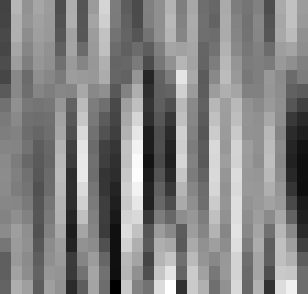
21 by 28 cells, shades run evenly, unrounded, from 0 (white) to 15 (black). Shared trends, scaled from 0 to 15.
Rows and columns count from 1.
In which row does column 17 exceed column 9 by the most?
21
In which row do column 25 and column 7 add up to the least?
6
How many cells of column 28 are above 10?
11
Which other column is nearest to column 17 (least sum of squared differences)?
25
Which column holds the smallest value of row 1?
10
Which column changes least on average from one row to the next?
24
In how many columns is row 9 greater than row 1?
17
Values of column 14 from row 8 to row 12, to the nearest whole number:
12 12 13 13 14
